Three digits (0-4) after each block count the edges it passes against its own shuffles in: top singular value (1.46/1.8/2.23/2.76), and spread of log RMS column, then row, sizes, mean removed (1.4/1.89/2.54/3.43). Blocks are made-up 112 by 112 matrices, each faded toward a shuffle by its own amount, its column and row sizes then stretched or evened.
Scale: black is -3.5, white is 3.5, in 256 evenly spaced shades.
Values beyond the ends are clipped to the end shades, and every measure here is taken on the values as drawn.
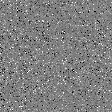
0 1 1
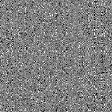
3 3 0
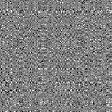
4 2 3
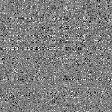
3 1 3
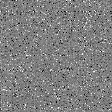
1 0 2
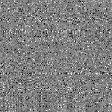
3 0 2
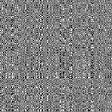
4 4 3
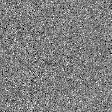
0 2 0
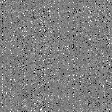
0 3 1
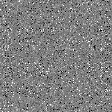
1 2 1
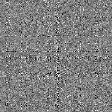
2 3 3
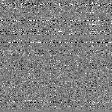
1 2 4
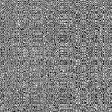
4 3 0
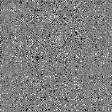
0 3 3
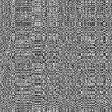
4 3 1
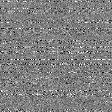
0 0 4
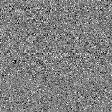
2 0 2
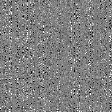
0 4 0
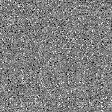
1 1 1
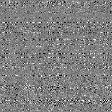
3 2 4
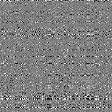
4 1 4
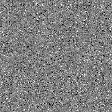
1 1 1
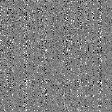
0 4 2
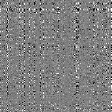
4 4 3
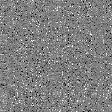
2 2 0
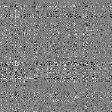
2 3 4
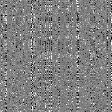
4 4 0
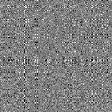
4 3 3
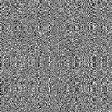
4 3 1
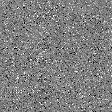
0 1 2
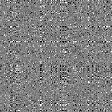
4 3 3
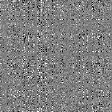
0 4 3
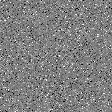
1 0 0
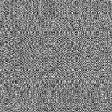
4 1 3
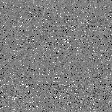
0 1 3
